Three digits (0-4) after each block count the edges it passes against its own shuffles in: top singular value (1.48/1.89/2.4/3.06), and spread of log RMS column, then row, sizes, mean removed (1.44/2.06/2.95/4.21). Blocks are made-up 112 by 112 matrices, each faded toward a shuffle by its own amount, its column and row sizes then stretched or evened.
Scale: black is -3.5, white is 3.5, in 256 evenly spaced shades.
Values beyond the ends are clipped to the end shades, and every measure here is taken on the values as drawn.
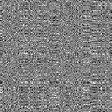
4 1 2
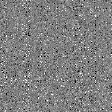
0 2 1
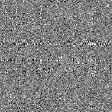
2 1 2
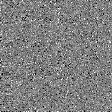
1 1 1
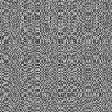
4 3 1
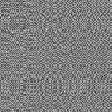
4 1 1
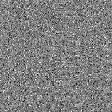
2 0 0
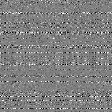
3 0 4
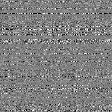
2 0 4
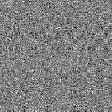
3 0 2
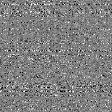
2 0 3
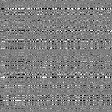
4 0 4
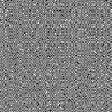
4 1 1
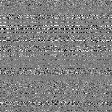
3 0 4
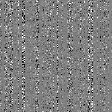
1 4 1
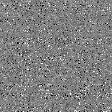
0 1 2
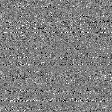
1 1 3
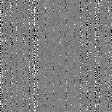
1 4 1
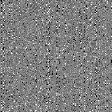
2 3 0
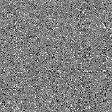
1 2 1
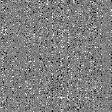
0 3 2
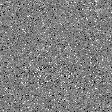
1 0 1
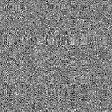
3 1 1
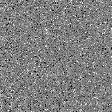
1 1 0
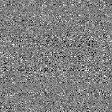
2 1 3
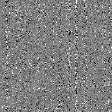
1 3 1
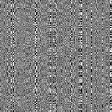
4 4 0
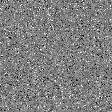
0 0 1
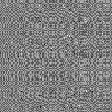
4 0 0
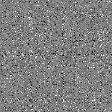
1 2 2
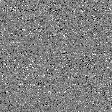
0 0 2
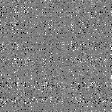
1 2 3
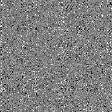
2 2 1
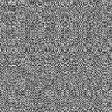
4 0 3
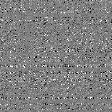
0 2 3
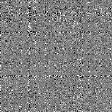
0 3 3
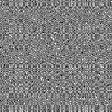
4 0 2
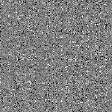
0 3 2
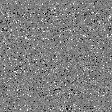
0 0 2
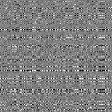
4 1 4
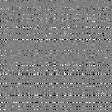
4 2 4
